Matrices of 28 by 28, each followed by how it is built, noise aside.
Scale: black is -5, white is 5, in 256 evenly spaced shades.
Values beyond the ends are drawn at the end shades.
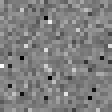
sparse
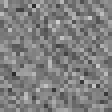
Toeplitz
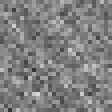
Toeplitz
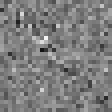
banded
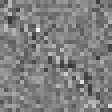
banded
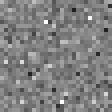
sparse
